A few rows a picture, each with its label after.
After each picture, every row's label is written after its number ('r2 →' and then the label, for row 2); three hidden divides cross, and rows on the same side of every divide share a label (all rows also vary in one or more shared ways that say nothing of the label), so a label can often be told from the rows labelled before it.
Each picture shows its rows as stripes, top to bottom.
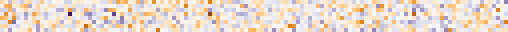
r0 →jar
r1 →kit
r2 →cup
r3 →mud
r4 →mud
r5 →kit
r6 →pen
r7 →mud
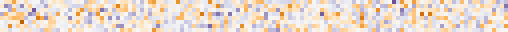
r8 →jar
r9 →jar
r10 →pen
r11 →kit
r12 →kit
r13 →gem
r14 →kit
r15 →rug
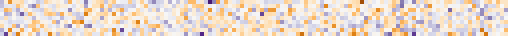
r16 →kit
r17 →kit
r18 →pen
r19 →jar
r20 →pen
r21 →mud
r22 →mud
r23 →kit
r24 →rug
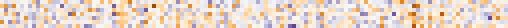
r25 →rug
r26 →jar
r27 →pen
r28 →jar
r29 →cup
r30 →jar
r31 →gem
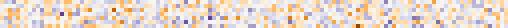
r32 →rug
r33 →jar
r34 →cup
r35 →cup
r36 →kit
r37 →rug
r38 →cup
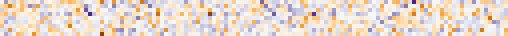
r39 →gem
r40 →kit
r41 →gem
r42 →mud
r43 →rug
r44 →mud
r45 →rug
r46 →kit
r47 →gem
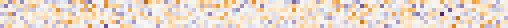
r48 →mud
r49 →mud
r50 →pen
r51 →kit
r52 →jar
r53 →gem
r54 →cup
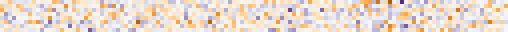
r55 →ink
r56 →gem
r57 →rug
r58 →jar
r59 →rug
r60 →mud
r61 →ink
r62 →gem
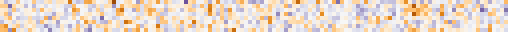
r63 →rug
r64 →jar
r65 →jar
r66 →jar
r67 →pen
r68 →pen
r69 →mud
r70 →mud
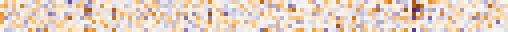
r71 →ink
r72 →gem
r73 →pen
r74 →jar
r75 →rug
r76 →mud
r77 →gem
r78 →jar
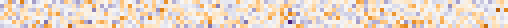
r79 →cup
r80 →pen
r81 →cup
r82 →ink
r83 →jar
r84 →gem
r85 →rug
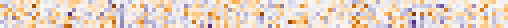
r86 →gem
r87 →gem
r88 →kit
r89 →ink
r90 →gem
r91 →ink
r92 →gem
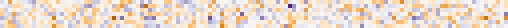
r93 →cup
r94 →rug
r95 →gem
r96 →jar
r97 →kit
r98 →pen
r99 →ink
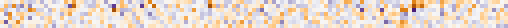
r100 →rug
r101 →jar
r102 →mud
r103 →kit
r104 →kit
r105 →rug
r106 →jar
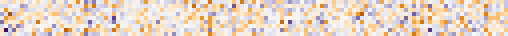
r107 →gem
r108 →jar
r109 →kit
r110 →kit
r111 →ink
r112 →kit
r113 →jar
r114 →rug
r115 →mud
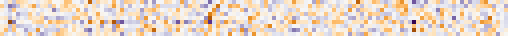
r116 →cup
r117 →mud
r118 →rug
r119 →jar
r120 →mud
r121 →kit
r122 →jar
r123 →gem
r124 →mud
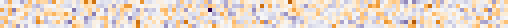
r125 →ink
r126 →pen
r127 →cup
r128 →cup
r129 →gem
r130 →ink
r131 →mud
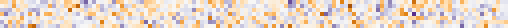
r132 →rug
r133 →rug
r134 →rug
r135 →jar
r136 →gem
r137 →kit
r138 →mud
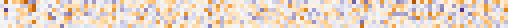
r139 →cup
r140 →mud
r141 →gem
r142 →ink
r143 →rug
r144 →mud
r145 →kit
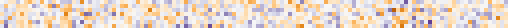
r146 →ink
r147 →cup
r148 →rug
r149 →rug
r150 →cup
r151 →rug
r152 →rug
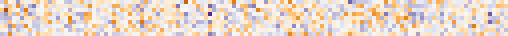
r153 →ink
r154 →cup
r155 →pen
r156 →cup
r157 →jar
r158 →cup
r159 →jar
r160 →jar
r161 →kit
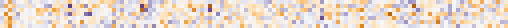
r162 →kit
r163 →ink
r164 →kit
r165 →ink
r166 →kit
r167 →ink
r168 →kit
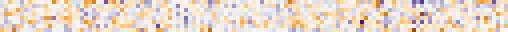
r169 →ink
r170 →pen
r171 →rug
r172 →kit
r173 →rug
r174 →jar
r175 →cup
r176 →mud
